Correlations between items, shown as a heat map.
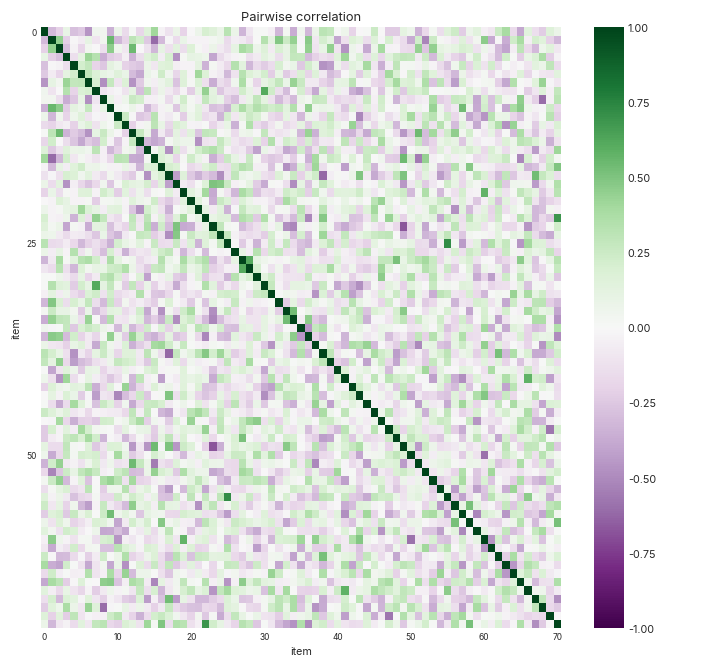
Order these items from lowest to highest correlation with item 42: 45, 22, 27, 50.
22, 50, 27, 45
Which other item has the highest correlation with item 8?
65
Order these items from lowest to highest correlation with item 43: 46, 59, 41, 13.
46, 41, 13, 59
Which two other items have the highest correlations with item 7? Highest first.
30, 22
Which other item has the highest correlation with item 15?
49
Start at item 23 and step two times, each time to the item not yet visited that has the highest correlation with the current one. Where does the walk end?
24
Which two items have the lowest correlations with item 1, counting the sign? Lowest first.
15, 52
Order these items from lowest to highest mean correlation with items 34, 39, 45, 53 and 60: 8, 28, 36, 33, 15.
15, 8, 28, 36, 33
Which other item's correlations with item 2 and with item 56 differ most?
63
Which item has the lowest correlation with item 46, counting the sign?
59
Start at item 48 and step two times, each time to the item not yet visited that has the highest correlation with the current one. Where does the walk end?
28
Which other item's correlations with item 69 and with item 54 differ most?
56
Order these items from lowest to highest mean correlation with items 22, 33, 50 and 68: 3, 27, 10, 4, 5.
4, 5, 10, 27, 3
